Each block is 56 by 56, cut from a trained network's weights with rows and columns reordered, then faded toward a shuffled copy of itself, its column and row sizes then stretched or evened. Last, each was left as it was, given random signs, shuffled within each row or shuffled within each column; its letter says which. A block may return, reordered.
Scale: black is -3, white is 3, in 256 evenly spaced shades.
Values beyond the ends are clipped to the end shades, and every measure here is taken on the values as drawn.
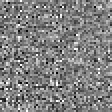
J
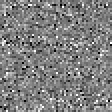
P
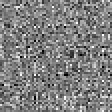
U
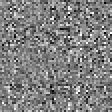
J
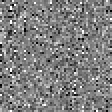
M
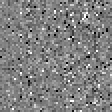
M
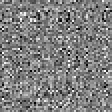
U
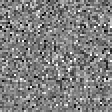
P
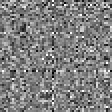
U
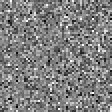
M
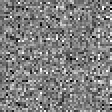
J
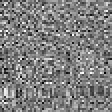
U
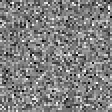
P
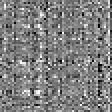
U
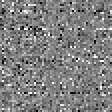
J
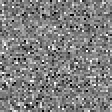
P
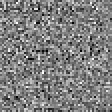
J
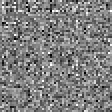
J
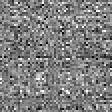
U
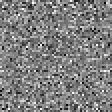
P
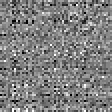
U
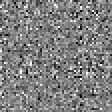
J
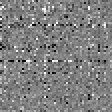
J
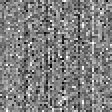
M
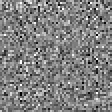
J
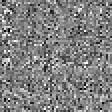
J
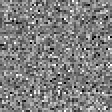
P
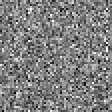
M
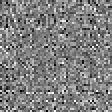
U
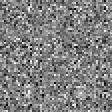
J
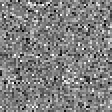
P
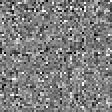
J
